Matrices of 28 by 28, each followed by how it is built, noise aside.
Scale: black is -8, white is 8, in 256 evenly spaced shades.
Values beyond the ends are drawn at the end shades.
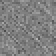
Toeplitz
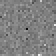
sparse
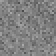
Toeplitz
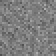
Toeplitz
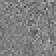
upper triangular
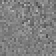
upper triangular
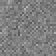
Hankel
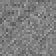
Hankel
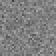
noise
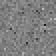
sparse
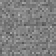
blocks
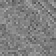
Toeplitz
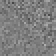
upper triangular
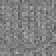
blocks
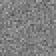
noise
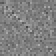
diagonal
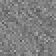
Toeplitz
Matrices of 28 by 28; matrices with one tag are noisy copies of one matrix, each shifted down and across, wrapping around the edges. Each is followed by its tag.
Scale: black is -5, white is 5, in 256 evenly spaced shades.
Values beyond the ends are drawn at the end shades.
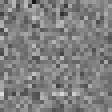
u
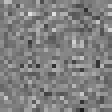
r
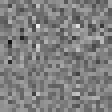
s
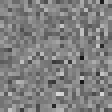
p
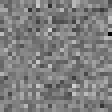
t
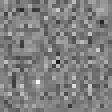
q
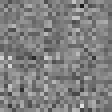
t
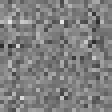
u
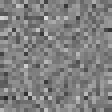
p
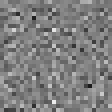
p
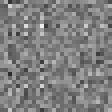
q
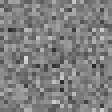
t
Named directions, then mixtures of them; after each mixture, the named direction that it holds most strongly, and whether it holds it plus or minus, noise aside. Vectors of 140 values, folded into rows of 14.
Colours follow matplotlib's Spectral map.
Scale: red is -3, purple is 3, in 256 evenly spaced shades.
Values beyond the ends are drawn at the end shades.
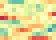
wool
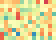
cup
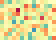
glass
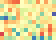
cup, plus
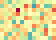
glass, plus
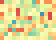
cup, plus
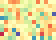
cup, plus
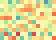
cup, minus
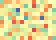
glass, minus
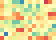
wool, plus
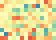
glass, minus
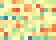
wool, minus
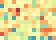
glass, plus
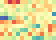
wool, minus
